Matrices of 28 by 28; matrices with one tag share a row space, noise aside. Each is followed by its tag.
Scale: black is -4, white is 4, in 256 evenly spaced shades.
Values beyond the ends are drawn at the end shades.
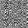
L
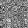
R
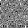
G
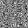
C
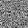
R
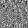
C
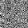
R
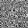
G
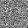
L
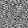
C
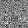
L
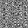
C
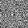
G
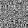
G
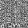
R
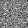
L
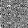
R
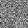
G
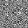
C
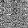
R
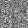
L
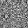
C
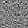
C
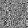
L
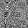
L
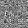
L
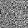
G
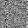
L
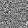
L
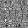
L
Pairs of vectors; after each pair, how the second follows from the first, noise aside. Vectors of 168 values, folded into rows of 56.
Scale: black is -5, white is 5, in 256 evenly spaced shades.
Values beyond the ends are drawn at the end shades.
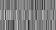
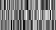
reversed, scaled up.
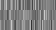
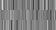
wrapped around, negated, partly zeroed.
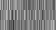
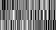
reversed, negated, scaled up.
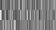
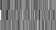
partly zeroed.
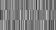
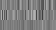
wrapped around, negated, partly zeroed.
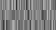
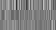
partly zeroed.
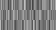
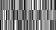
negated, scaled up.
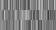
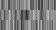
negated.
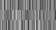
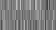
reversed, partly zeroed.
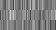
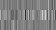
reversed, partly zeroed.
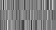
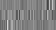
partly zeroed.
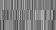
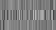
partly zeroed.
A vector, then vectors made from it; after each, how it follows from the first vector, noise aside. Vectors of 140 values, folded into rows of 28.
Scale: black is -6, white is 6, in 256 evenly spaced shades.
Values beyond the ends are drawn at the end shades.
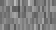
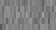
wrapped around, negated, shrunk.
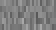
reversed, shrunk.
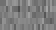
shrunk.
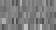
reversed, partly zeroed.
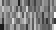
wrapped around, scaled up.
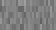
wrapped around, negated, shrunk.
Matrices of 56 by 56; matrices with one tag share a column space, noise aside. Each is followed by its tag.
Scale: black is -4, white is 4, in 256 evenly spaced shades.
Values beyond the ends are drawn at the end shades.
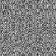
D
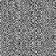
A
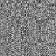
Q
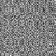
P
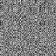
P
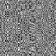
D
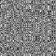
D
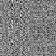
Q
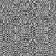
Q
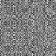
P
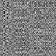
A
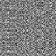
A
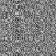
D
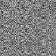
A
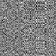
A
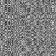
P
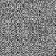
Q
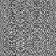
A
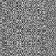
A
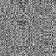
P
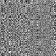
P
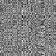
P
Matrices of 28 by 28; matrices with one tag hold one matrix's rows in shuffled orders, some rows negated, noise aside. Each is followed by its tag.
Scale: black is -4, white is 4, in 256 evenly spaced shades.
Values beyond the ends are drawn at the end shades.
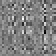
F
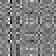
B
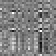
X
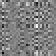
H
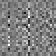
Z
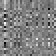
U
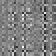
F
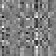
H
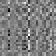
Z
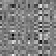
X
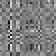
B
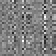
F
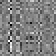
B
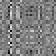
B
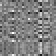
X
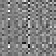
Z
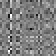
B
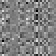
H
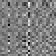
Z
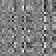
F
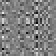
H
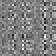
F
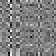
B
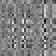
F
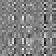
F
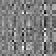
F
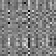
Z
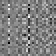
Z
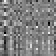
U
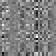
H
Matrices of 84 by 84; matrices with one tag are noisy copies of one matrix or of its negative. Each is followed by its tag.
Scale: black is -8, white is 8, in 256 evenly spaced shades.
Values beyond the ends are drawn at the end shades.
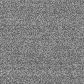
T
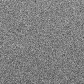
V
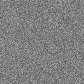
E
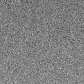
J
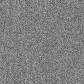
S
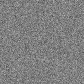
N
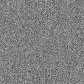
S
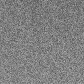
J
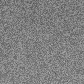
J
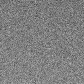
V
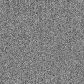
S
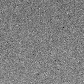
J
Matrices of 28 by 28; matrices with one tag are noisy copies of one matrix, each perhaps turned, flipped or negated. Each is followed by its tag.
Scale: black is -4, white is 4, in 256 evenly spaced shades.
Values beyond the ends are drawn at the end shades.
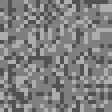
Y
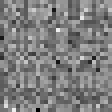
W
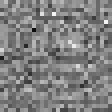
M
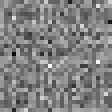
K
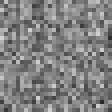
W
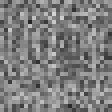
M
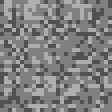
Y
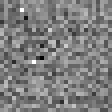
Y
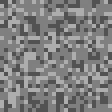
Y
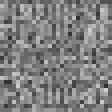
K
